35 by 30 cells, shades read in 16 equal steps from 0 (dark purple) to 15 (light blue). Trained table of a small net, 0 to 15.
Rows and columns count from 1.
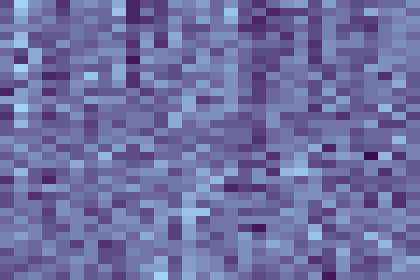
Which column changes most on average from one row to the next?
2
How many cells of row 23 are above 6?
16
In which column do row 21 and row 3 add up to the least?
19
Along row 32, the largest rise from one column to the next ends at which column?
25
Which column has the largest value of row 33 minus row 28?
15
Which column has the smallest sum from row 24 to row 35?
24
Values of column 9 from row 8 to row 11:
9 12 12 10
